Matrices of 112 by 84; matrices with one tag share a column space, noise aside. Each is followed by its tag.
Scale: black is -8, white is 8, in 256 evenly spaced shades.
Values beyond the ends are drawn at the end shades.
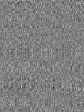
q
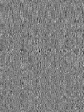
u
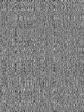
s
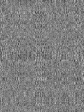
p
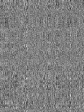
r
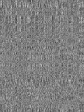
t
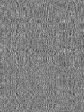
u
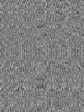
q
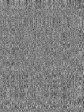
r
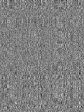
r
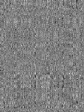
r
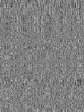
t
